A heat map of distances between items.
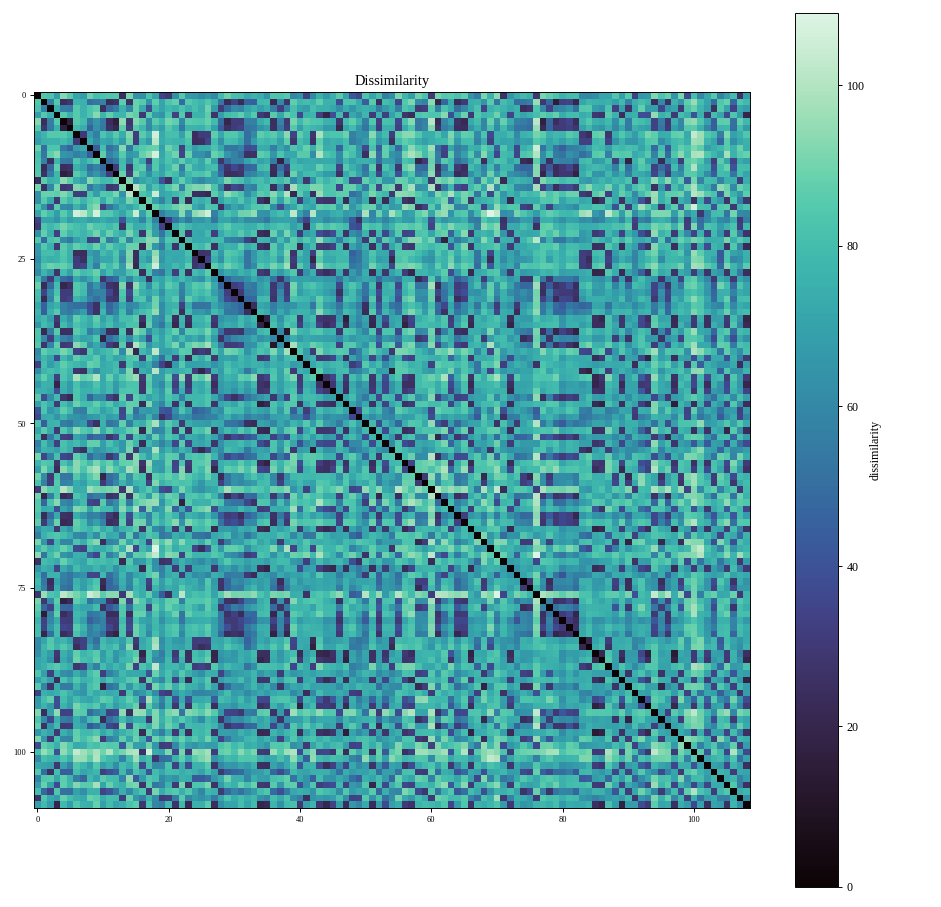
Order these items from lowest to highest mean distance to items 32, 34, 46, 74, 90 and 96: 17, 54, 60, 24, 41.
17, 54, 24, 41, 60
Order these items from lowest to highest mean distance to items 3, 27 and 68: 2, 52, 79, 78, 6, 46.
2, 78, 52, 46, 79, 6
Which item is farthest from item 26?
18
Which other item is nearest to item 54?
42
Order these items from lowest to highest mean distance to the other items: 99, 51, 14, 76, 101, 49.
49, 51, 14, 99, 101, 76
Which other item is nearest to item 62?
22
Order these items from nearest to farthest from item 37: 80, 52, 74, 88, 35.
74, 88, 52, 80, 35
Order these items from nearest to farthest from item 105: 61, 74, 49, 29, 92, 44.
44, 92, 49, 74, 29, 61
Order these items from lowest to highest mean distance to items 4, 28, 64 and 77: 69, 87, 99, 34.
34, 87, 69, 99
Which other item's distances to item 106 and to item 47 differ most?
100
